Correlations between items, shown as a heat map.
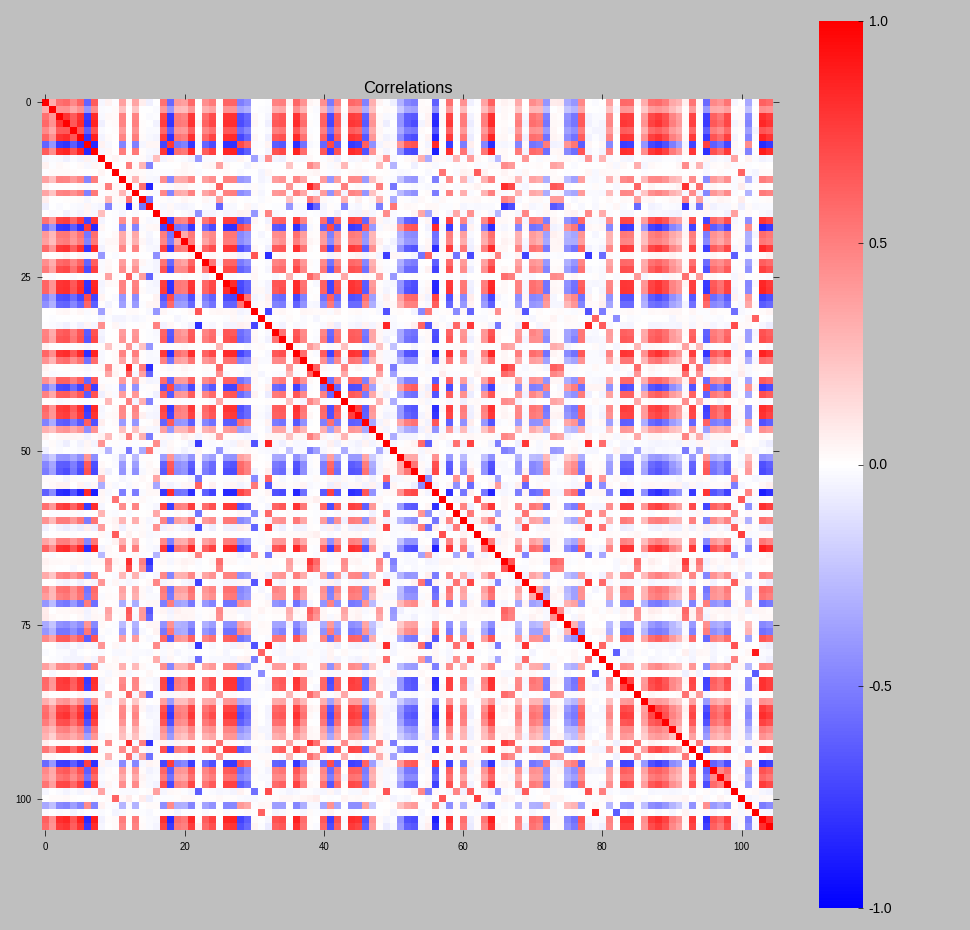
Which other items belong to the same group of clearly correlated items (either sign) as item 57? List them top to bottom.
10, 62, 100
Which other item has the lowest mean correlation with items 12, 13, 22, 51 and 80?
15
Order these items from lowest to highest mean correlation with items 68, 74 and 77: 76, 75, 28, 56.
56, 28, 76, 75
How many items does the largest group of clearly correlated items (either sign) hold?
64
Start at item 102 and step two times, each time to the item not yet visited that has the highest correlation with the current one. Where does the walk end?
31
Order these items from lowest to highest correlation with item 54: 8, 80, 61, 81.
81, 8, 80, 61
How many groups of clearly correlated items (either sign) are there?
5
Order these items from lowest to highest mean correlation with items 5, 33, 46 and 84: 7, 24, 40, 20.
20, 40, 24, 7
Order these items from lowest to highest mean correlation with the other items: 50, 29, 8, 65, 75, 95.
95, 29, 75, 50, 65, 8
